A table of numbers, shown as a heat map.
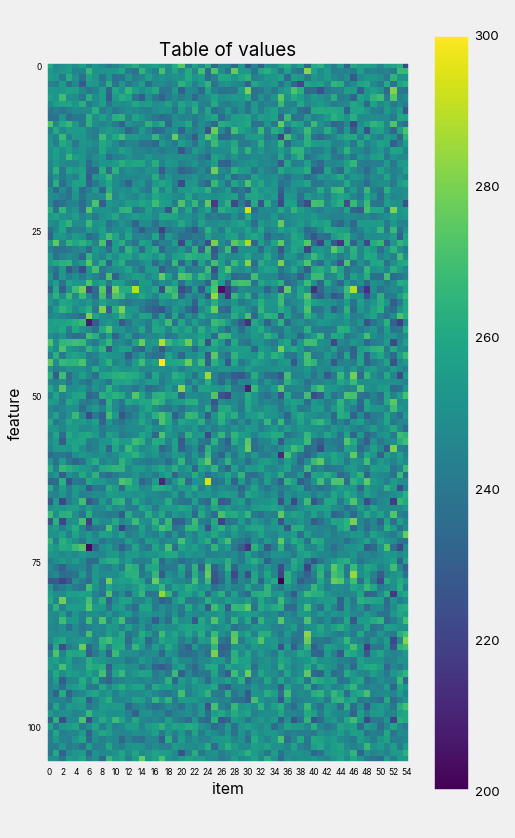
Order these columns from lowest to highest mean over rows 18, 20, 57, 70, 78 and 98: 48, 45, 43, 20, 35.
35, 20, 48, 43, 45
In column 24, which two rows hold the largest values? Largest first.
63, 47
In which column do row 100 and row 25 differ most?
17
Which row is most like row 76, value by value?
28
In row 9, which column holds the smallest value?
46
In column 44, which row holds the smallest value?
27
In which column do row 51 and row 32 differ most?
52
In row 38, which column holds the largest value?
6
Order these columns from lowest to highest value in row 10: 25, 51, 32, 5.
51, 5, 32, 25
